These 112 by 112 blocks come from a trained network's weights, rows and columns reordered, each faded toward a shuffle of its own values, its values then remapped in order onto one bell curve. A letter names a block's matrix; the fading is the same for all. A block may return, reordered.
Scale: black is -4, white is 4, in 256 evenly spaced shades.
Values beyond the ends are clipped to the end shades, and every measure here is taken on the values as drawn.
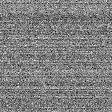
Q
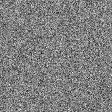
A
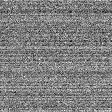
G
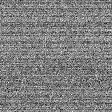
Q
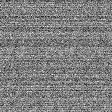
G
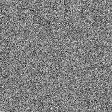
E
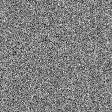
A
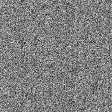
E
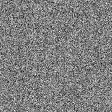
A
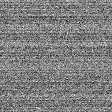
Q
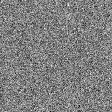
A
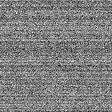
Q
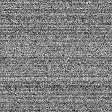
Q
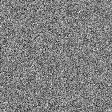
A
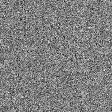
A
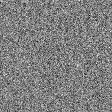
A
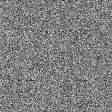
E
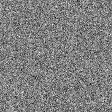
A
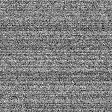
G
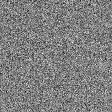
E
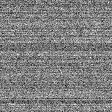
G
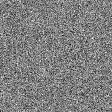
A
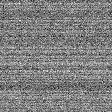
G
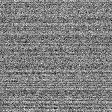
G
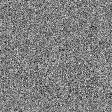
E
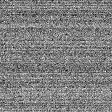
Q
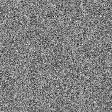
E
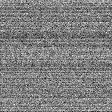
G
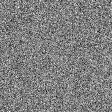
A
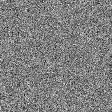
A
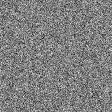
A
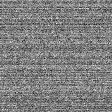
G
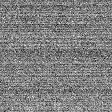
Q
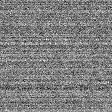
G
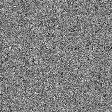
E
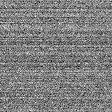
Q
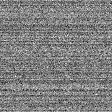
Q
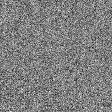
E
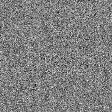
E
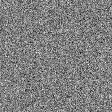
E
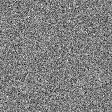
A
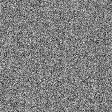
E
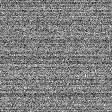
Q
